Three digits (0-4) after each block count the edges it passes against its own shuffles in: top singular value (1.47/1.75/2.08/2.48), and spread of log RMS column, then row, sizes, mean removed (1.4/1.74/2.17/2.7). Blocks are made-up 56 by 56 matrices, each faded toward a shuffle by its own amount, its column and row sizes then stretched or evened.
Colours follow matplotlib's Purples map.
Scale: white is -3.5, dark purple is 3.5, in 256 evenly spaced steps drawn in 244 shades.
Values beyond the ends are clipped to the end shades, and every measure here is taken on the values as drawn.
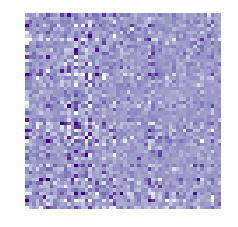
2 4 3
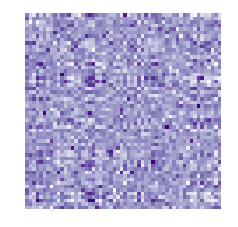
3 1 2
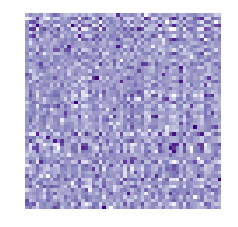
4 1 3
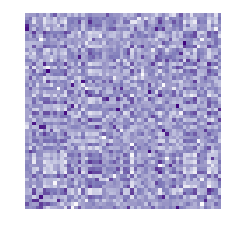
4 2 0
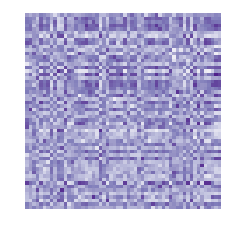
4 2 3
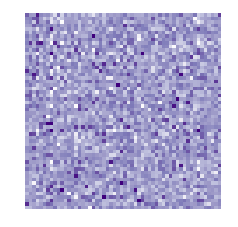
2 1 0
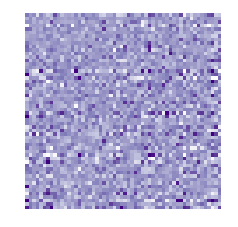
2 2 3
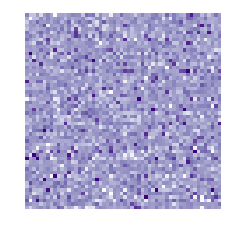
0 0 1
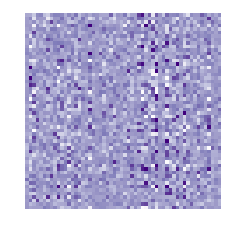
1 4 0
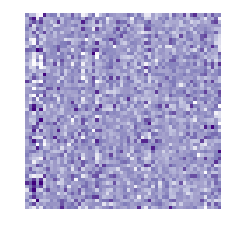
2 3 0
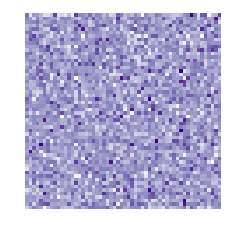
0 0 0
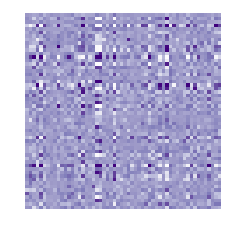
4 4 4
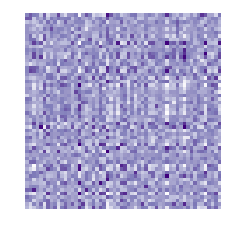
4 4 3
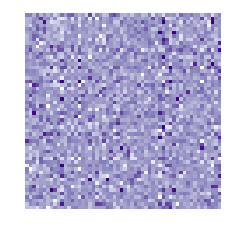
2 2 0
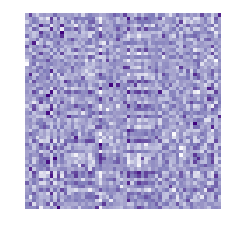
4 3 1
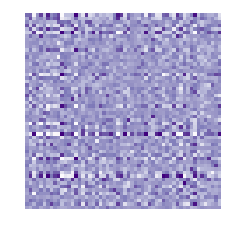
4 2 4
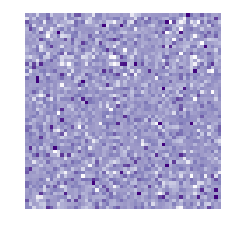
1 0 0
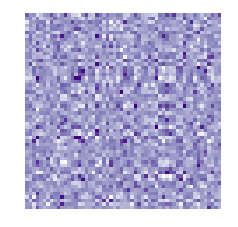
4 2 2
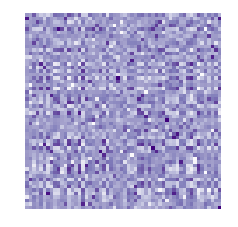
4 1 2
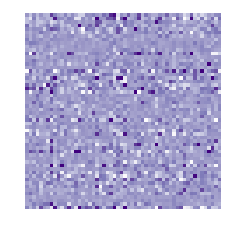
1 1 4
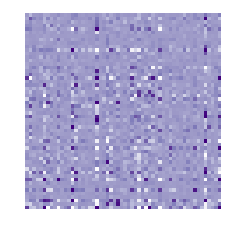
2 4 4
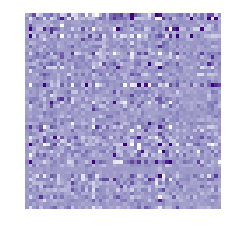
1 3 4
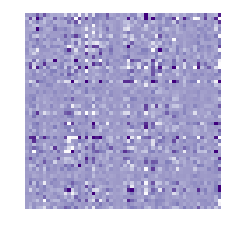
1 4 4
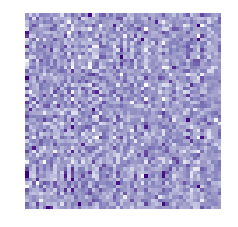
3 3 0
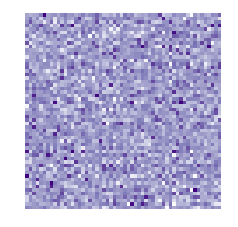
2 0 0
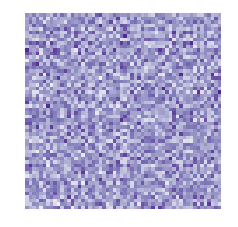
2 0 1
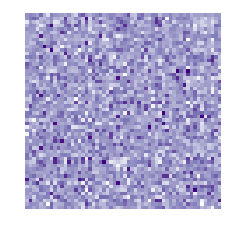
2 1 0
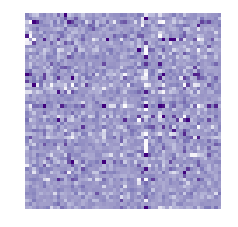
0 3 3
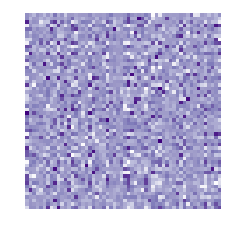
3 3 0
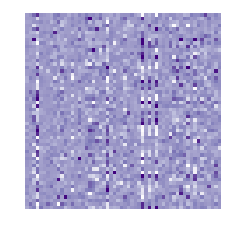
3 4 0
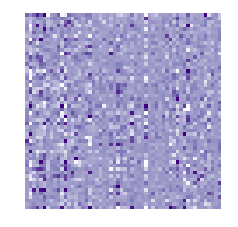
2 4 1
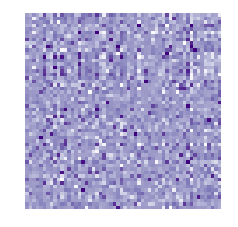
3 2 1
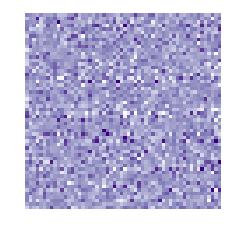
0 1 2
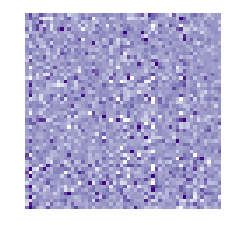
1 2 1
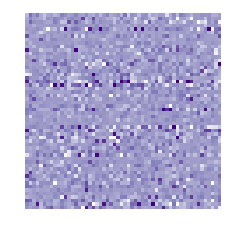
1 0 4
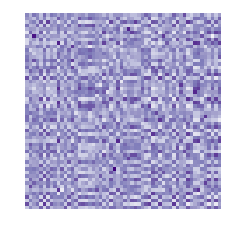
4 3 3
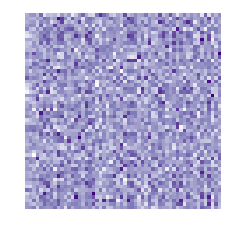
3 0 0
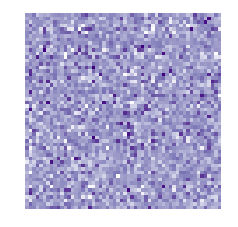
0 1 2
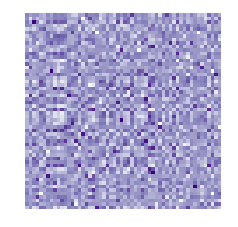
4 1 0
